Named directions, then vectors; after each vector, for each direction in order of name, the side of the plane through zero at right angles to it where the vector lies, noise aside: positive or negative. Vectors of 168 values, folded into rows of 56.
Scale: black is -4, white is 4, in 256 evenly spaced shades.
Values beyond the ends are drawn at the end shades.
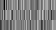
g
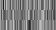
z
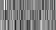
negative, positive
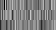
positive, negative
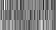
negative, positive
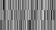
positive, positive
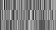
positive, negative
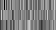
positive, negative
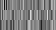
positive, negative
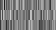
positive, negative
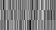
positive, positive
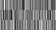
negative, positive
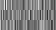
negative, positive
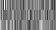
negative, positive
